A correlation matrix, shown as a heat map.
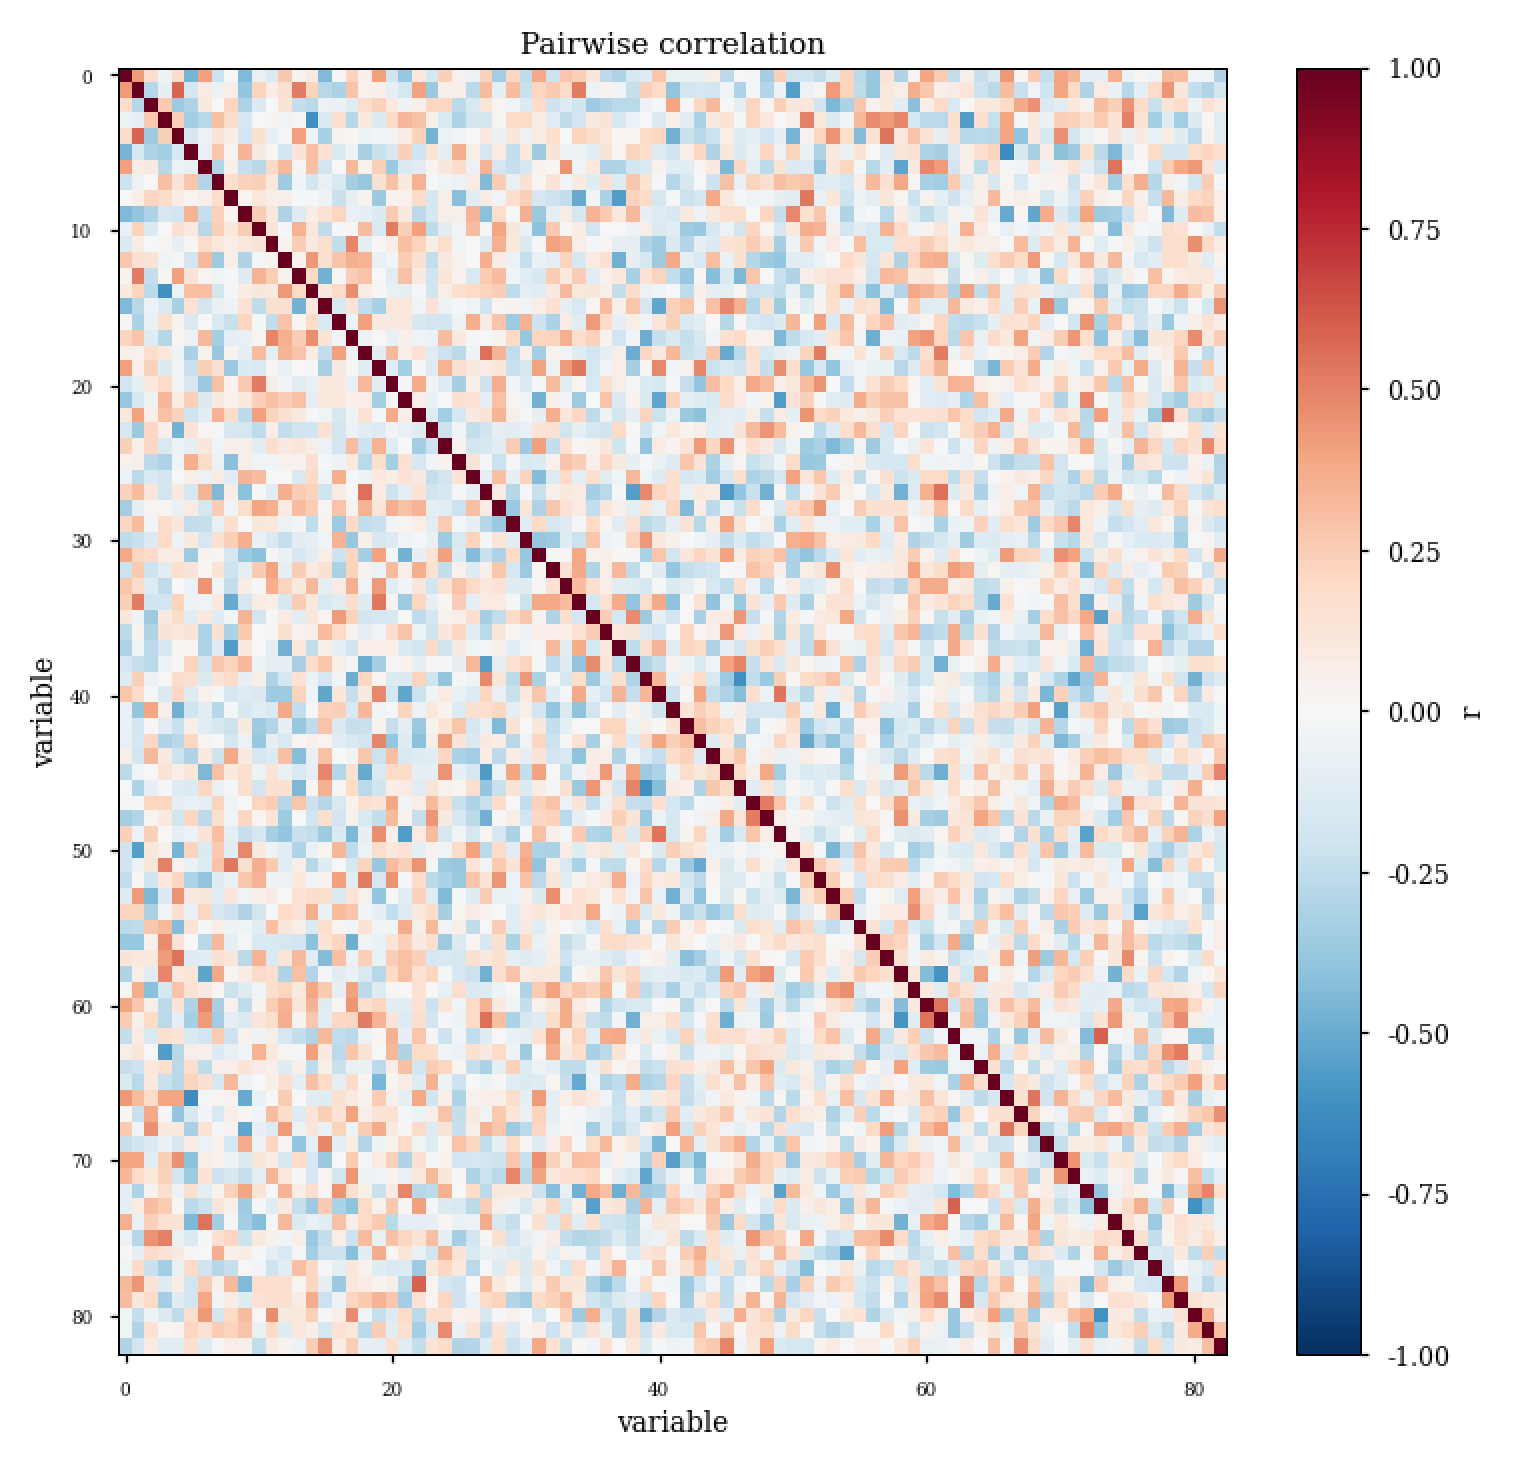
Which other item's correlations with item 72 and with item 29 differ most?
16
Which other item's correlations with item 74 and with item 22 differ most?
10
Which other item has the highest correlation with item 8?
51
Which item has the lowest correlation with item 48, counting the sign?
27
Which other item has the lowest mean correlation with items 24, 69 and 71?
39
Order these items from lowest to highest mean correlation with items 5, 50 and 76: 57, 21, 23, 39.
57, 23, 39, 21
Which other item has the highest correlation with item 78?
22
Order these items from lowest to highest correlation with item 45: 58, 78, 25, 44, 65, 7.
78, 25, 65, 44, 7, 58
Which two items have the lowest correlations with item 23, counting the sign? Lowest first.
4, 1
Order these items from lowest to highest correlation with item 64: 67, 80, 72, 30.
30, 67, 80, 72
